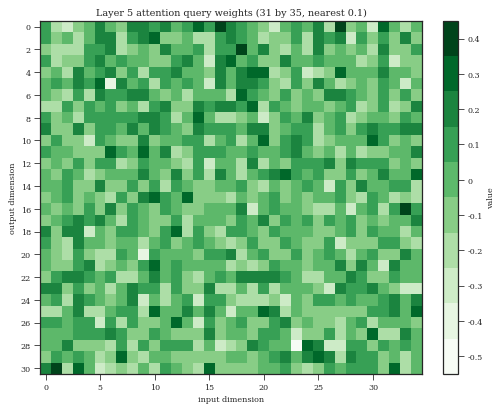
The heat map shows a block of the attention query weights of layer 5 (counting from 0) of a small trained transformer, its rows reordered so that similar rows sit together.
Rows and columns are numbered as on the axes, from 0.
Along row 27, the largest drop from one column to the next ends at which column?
31
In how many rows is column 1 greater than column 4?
11
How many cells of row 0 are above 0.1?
10
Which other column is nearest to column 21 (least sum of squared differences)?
2
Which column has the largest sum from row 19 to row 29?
3
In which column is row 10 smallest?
4
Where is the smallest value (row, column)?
28, 23
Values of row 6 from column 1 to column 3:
-0.1 -0.2 0.1
